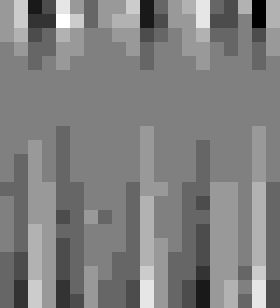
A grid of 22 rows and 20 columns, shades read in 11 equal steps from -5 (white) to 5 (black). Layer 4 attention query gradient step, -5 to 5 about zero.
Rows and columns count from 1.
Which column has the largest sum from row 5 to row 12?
5
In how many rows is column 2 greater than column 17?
11
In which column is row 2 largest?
19
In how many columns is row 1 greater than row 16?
8
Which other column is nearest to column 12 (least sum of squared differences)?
16
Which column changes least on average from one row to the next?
13
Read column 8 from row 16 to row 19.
1 0 0 0
